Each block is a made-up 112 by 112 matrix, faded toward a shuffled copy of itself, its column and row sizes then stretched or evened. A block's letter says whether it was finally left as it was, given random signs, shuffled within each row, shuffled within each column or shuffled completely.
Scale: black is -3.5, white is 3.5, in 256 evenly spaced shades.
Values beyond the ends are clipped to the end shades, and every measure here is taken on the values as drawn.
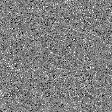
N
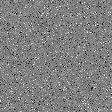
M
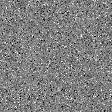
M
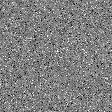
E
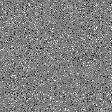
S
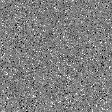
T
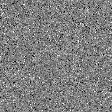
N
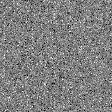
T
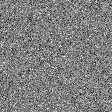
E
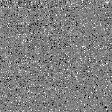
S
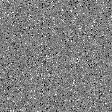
T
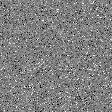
M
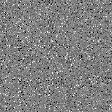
S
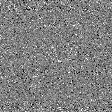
M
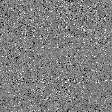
N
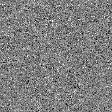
N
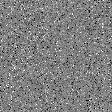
T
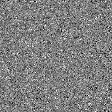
N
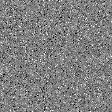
T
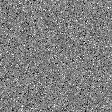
E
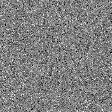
T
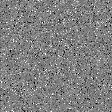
M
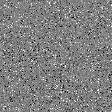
N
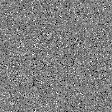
N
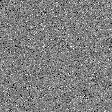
M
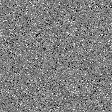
M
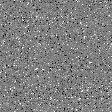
M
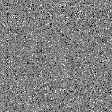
S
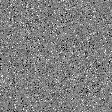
T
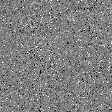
T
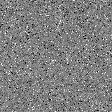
E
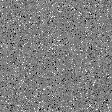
T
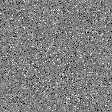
M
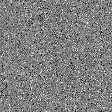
T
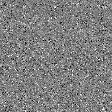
N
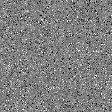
S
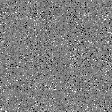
S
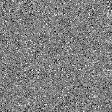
S
